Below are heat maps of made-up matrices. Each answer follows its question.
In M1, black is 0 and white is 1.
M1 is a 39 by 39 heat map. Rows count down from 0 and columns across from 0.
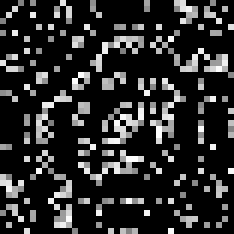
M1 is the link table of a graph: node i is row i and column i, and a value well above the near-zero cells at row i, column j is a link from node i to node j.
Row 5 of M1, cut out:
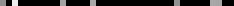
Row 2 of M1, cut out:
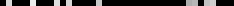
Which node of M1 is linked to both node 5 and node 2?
node 35
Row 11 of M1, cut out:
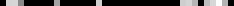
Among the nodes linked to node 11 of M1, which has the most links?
node 1
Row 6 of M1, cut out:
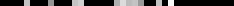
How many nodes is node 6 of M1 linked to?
11
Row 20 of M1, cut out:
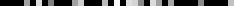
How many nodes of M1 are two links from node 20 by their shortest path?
4
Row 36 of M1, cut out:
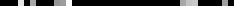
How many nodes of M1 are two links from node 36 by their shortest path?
8
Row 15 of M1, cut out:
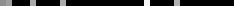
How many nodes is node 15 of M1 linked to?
6
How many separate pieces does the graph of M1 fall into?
2
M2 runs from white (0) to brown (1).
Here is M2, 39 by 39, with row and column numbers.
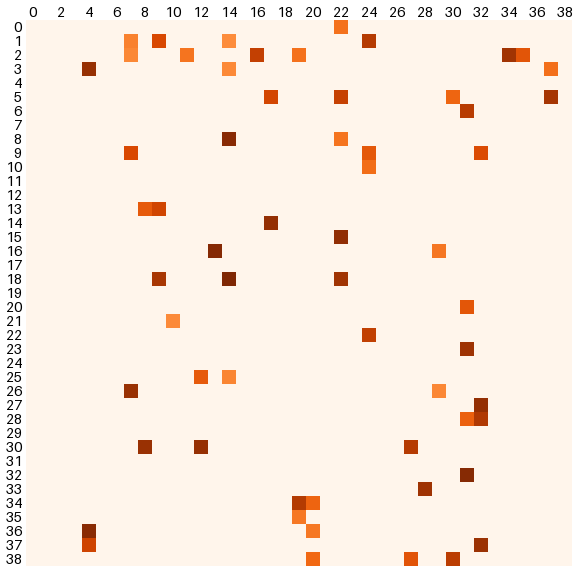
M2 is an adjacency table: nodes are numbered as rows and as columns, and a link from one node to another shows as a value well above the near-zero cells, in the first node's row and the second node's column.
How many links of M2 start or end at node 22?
6
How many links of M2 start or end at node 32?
5
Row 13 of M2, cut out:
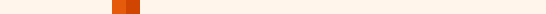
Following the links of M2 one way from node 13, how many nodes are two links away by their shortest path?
5
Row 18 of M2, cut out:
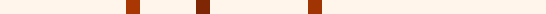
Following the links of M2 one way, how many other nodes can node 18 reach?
8
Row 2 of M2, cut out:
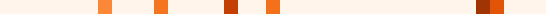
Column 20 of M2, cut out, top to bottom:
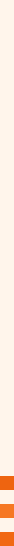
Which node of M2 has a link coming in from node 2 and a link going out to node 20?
node 34
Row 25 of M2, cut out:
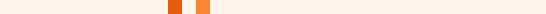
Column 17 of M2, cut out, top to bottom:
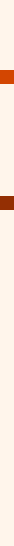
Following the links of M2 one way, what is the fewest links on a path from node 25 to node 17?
2
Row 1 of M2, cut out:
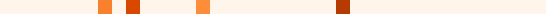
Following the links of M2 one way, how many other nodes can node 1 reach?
7
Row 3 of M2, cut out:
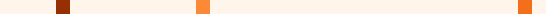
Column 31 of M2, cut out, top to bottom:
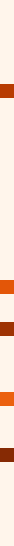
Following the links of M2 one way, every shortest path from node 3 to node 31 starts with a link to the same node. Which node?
node 37
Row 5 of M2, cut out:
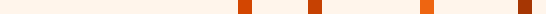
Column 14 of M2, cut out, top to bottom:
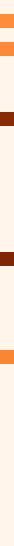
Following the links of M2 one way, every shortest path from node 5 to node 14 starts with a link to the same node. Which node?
node 30
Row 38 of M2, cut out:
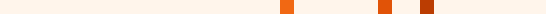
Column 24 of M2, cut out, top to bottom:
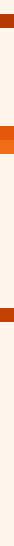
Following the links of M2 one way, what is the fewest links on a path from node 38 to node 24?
4
